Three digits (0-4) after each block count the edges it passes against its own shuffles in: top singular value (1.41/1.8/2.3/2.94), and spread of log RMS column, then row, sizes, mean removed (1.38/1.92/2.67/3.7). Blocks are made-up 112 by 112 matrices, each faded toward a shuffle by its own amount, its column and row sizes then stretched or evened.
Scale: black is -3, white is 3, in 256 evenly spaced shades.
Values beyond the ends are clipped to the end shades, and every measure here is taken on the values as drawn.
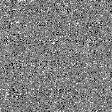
0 1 3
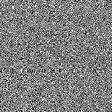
2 1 1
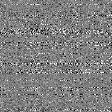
2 2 4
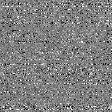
0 1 4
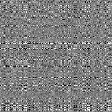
4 3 4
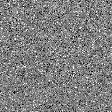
1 0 2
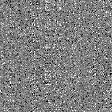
2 2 0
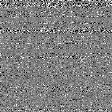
0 1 4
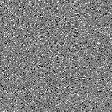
3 0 1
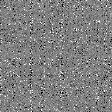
0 3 2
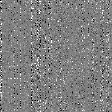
0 4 1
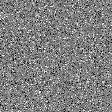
1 1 0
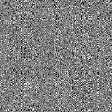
3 3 1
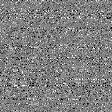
2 0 3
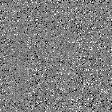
0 2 2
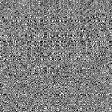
3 0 3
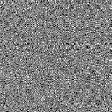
3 1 1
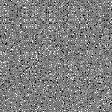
3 1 0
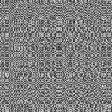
4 1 0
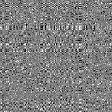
4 2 3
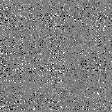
1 3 3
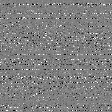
0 0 4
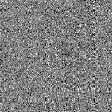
3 2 0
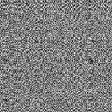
4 2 2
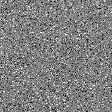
1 1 0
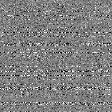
2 1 4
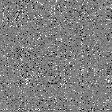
2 2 2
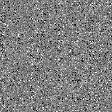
1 2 1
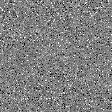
0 1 1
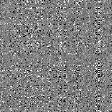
2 3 3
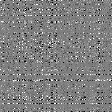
3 3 4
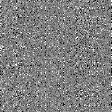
2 3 2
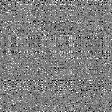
3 1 3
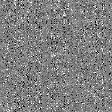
2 3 0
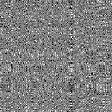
3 2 0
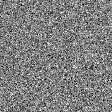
1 0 0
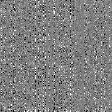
1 4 2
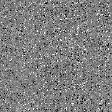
1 2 1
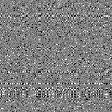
4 1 3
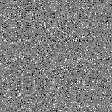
3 0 1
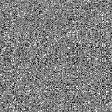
3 1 1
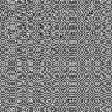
4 0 0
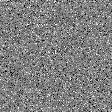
0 0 1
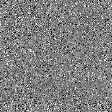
1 2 2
